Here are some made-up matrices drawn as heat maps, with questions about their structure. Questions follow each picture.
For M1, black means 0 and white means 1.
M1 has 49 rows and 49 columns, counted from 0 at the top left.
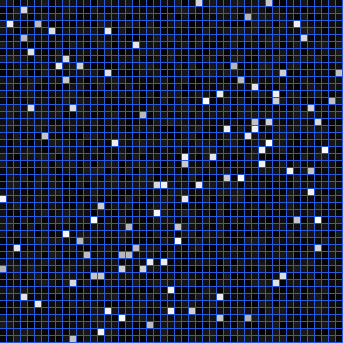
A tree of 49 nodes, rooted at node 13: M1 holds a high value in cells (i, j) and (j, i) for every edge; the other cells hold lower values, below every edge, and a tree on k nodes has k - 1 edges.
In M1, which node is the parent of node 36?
17
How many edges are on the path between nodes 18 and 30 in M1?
8
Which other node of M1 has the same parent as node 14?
40
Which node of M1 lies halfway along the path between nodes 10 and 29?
39
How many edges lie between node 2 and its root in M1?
4
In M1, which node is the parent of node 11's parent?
25
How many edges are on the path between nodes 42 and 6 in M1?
5
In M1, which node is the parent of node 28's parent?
38
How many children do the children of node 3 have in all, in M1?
1
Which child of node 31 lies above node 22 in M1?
45
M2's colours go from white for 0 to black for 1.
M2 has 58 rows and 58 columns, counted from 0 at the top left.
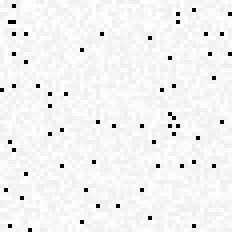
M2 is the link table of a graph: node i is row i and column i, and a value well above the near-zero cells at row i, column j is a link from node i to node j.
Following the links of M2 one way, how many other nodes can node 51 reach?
4
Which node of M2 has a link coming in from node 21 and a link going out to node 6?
node 43
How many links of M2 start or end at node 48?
3
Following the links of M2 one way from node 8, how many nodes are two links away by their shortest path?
5
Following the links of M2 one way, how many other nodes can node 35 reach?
3
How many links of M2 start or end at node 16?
1
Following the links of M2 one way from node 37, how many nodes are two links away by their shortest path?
2
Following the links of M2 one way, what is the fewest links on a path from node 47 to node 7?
4
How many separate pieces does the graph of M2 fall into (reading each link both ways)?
10
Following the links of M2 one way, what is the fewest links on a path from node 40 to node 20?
3
